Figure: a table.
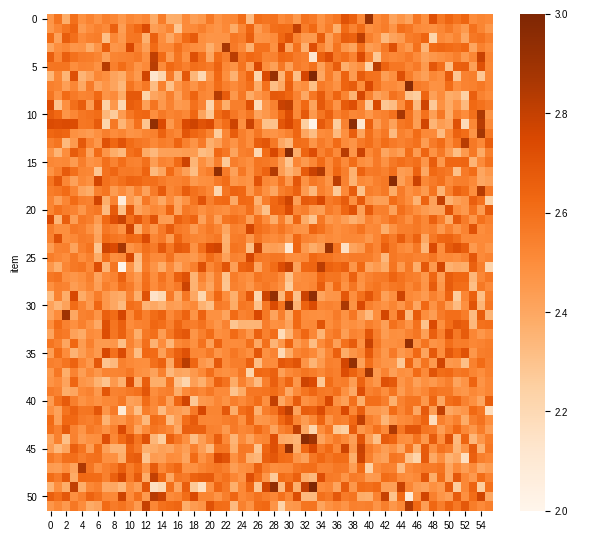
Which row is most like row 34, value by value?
7
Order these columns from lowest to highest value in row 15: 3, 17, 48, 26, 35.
3, 35, 26, 48, 17
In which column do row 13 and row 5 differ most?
40
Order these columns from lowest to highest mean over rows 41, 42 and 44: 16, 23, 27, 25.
23, 16, 27, 25
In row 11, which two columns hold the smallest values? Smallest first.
33, 39
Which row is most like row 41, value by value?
19
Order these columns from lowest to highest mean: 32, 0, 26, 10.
26, 0, 32, 10
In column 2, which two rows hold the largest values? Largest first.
31, 11
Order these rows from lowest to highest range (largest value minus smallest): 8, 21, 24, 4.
21, 8, 4, 24
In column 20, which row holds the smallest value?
9
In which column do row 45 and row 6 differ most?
12
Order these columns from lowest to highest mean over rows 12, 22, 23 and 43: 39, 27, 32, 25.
32, 39, 27, 25
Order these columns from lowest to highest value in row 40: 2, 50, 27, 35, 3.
27, 3, 50, 2, 35
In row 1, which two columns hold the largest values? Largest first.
31, 12
